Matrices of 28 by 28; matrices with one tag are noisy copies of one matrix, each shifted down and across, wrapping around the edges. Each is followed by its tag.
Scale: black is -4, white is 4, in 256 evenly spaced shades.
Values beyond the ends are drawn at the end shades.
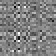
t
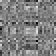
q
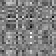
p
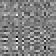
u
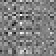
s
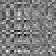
s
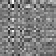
t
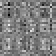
p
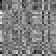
p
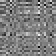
u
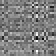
t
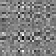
t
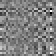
s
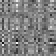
p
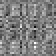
p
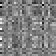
p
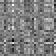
p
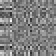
q
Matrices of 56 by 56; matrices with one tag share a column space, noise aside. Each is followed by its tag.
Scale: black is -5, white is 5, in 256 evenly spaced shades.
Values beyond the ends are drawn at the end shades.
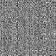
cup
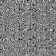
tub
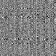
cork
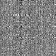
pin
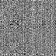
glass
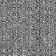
cup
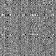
pin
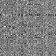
pin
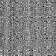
cup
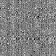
cork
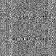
cork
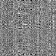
glass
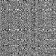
tub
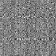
cork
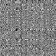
tub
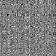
pin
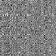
pin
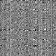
tub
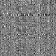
pin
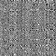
tub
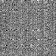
tub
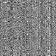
cup
